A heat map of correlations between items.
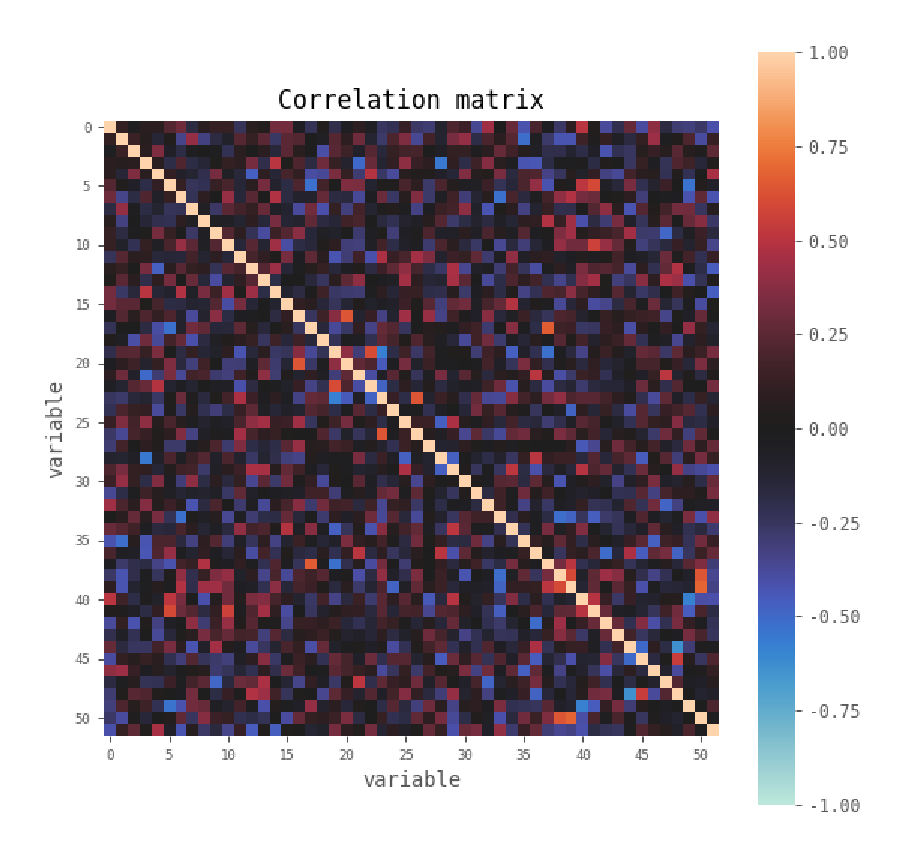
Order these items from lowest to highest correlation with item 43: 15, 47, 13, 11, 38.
13, 15, 47, 11, 38
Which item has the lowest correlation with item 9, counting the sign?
47
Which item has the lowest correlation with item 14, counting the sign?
51
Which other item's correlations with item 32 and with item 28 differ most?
3
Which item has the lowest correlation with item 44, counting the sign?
48
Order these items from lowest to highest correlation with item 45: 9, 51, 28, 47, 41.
28, 9, 41, 47, 51
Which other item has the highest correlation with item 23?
26
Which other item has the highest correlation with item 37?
17
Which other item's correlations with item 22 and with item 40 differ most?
19
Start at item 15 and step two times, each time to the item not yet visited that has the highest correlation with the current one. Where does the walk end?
29
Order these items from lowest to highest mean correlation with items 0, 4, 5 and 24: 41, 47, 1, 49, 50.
49, 50, 47, 1, 41
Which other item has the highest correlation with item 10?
41
